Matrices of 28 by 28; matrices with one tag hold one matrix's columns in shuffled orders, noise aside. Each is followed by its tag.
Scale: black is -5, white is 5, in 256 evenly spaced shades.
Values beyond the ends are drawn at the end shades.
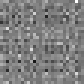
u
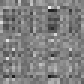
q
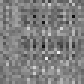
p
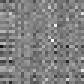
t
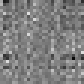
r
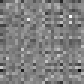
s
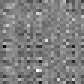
t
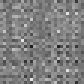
t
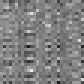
t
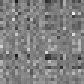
r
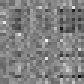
q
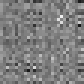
s
